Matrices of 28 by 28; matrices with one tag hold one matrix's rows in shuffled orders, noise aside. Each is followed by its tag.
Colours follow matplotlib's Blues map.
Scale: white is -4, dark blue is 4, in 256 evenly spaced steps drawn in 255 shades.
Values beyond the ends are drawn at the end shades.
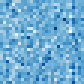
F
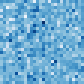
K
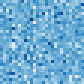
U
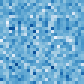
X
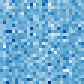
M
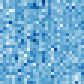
K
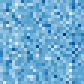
F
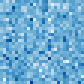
M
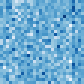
F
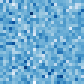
U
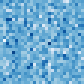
M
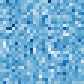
M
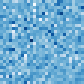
U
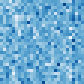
F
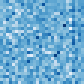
F
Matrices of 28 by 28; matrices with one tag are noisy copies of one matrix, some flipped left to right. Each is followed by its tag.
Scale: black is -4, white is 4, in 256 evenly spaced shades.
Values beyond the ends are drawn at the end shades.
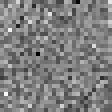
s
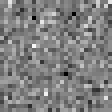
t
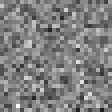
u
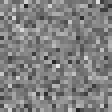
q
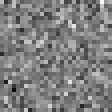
t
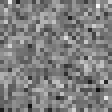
t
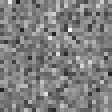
t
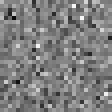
s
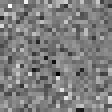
q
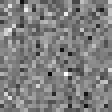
s
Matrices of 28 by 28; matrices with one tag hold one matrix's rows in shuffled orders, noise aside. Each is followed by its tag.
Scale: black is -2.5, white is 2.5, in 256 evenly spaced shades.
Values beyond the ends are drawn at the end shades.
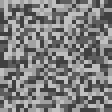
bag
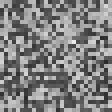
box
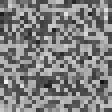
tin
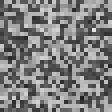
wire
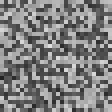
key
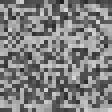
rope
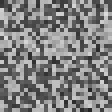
tin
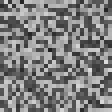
bag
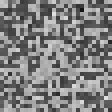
wire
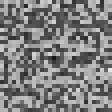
rope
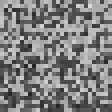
rope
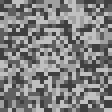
wire
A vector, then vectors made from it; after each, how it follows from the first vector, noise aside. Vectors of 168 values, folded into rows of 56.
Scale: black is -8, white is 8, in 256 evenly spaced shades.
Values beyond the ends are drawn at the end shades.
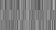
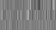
partly zeroed.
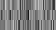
negated, scaled up.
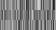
negated, scaled up.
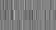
wrapped around, partly zeroed.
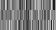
negated, scaled up.
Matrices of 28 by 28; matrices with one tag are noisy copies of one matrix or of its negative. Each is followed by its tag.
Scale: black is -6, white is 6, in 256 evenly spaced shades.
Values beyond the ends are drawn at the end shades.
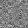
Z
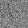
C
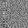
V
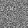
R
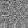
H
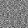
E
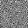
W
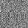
C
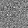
R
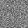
E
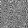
W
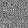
V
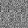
C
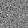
R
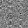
Z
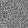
V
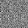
C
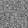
E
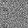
V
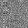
V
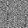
E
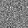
R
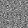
E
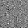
E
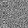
V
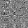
H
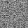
H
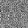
C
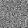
E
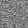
H
